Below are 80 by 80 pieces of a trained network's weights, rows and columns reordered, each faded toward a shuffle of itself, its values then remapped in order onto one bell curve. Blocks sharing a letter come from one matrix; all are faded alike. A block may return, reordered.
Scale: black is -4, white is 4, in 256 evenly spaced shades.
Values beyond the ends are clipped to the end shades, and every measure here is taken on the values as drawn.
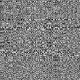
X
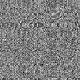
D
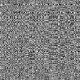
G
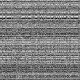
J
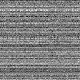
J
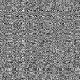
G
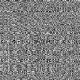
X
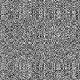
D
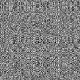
D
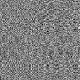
D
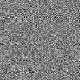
G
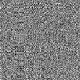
D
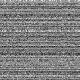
J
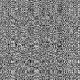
D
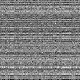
J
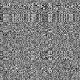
G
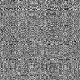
X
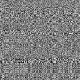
X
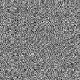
D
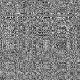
X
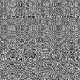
X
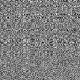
G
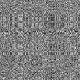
G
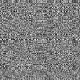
X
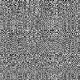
X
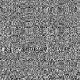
X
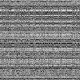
J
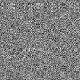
D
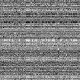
J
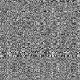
X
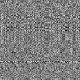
X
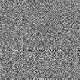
D
